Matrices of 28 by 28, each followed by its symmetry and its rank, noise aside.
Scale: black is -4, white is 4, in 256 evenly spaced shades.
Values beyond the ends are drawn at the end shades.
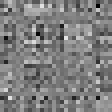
no symmetry, rank four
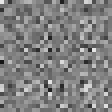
symmetric, rank three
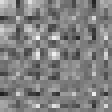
symmetric, rank two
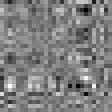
antisymmetric, rank two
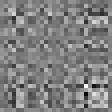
symmetric, rank two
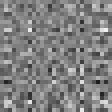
no symmetry, rank three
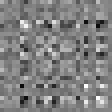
symmetric, rank two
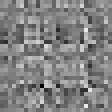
no symmetry, rank three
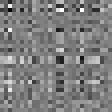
no symmetry, rank two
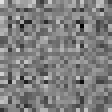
symmetric, rank three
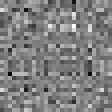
no symmetry, rank three
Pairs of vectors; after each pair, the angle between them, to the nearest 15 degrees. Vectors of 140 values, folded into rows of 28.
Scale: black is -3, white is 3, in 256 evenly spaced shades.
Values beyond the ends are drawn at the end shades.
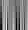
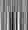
105 degrees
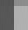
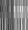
45 degrees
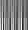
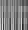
15 degrees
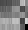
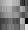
150 degrees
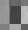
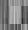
150 degrees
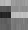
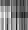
135 degrees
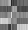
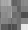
60 degrees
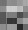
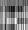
135 degrees
